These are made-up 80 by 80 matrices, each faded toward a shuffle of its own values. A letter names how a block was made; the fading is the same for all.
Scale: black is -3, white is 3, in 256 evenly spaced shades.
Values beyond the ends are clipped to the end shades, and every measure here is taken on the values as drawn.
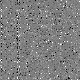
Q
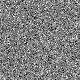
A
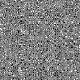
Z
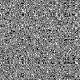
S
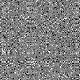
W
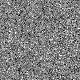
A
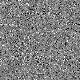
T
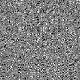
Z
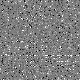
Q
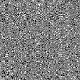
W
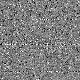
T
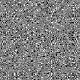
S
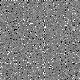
Q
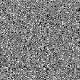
Z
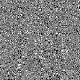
Z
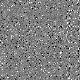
Q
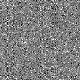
Z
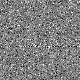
T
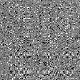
W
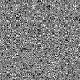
S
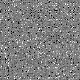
Q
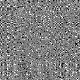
W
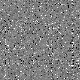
Q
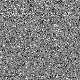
T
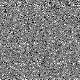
T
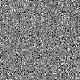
Z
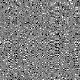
W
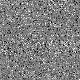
T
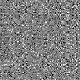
W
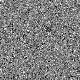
A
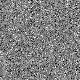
A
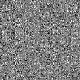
S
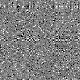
W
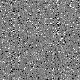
Q
